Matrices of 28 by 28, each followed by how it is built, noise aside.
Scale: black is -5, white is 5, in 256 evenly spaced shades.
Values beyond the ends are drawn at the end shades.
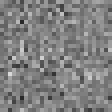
low rank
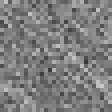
Toeplitz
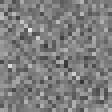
diagonal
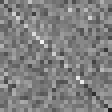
diagonal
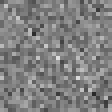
diagonal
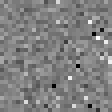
sparse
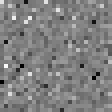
sparse
